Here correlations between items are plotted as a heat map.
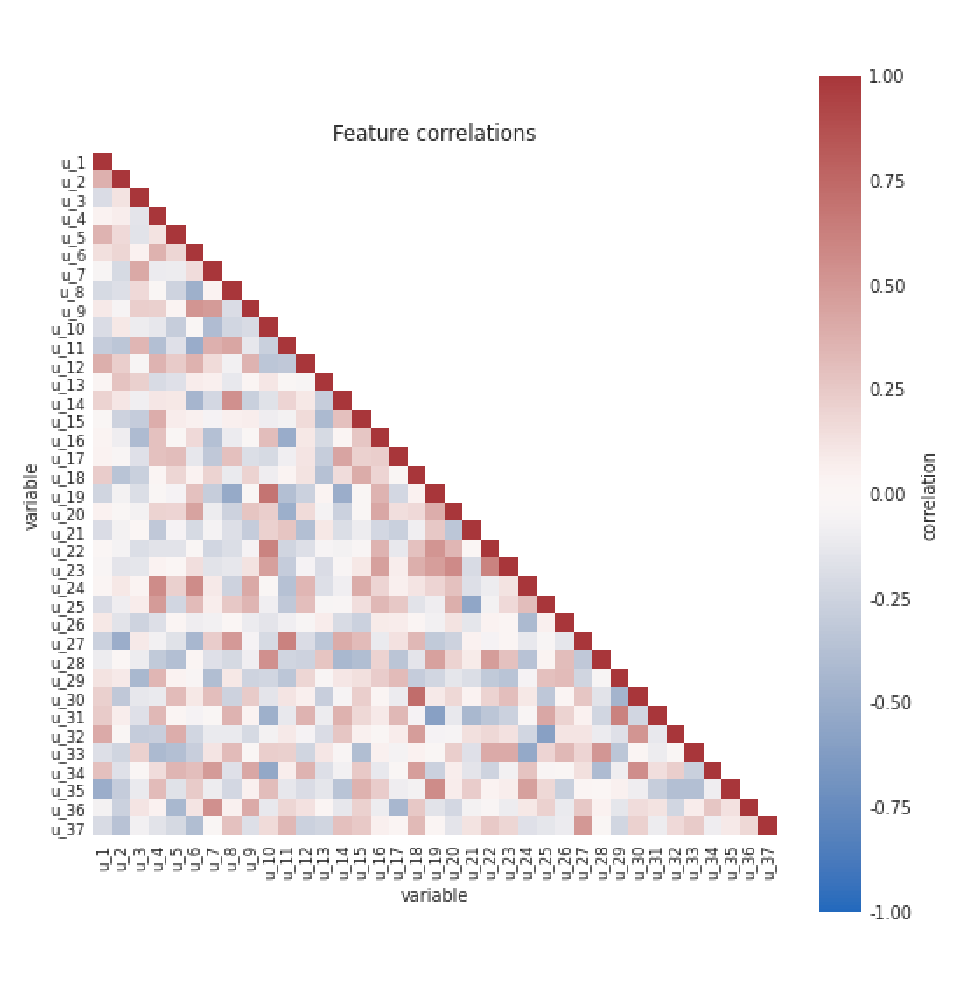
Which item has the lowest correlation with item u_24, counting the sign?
u_33
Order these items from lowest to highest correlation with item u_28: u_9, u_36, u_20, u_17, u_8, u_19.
u_17, u_8, u_9, u_36, u_20, u_19
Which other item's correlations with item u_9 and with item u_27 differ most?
u_6
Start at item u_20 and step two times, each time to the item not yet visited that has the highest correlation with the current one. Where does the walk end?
u_22
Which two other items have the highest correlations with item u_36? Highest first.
u_7, u_9
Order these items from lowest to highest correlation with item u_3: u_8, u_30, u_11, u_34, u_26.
u_26, u_30, u_34, u_8, u_11
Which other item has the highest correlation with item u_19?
u_10
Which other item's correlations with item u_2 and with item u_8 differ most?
u_27
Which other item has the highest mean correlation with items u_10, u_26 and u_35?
u_19
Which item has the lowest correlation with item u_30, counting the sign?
u_29
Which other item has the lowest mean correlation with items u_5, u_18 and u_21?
u_25
